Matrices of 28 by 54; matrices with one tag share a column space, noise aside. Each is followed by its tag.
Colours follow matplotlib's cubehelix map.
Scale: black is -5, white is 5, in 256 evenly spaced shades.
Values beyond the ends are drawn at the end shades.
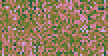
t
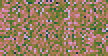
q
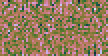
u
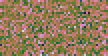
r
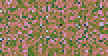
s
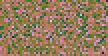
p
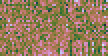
u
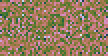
p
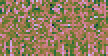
u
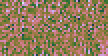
u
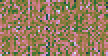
t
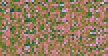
q
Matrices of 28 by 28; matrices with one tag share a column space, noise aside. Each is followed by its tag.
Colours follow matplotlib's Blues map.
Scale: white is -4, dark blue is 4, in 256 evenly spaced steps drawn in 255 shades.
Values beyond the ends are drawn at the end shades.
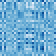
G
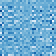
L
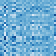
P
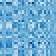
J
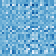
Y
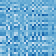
P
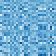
P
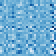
Y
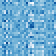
J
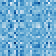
J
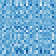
Y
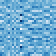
L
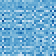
L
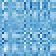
G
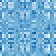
G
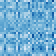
G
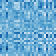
G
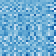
P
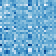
Y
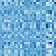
J
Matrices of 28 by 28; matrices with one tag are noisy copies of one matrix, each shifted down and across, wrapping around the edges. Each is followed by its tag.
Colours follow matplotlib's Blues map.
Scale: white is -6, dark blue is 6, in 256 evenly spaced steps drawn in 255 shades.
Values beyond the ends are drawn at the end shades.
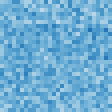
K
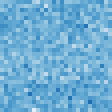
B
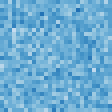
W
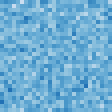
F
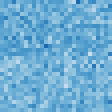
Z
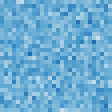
W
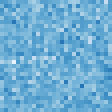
W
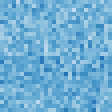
K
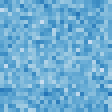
K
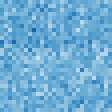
Z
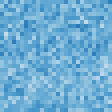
Z
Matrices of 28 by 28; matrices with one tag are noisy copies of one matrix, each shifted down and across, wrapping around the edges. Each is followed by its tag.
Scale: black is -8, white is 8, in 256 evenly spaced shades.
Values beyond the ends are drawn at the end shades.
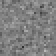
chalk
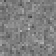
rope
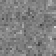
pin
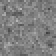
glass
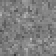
pin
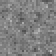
glass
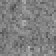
pin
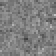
glass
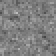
glass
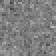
chalk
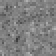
pin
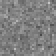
rope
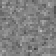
chalk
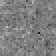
pin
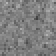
pin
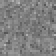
rope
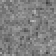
chalk
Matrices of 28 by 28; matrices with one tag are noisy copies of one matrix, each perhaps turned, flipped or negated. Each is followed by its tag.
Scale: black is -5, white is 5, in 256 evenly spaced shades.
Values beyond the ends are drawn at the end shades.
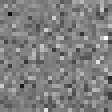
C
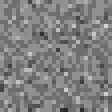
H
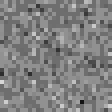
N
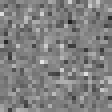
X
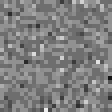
C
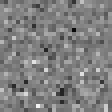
N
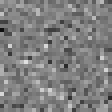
X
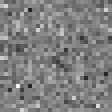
N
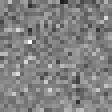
H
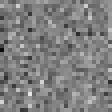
H
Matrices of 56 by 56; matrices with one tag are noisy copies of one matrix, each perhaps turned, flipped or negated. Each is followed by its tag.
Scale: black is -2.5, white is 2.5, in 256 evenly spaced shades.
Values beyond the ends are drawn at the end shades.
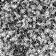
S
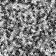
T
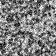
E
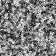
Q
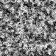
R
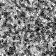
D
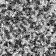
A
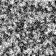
R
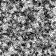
R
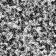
E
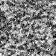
T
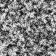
A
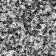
E
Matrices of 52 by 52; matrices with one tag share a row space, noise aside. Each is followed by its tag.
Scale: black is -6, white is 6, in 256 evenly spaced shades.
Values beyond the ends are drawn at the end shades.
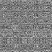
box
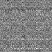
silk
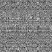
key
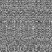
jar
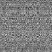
key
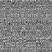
silk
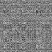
silk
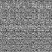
jar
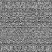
jar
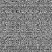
key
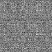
silk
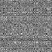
box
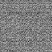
key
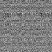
silk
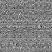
jar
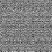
jar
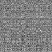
silk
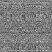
silk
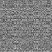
box
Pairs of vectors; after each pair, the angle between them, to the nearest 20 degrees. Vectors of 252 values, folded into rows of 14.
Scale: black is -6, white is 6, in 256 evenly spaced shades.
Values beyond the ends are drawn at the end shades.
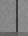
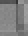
60 degrees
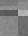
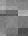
40 degrees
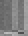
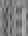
80 degrees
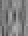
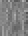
140 degrees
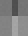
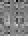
80 degrees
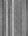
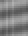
80 degrees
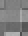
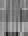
140 degrees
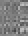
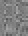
120 degrees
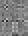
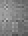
60 degrees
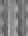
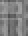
140 degrees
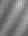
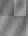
120 degrees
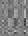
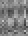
40 degrees
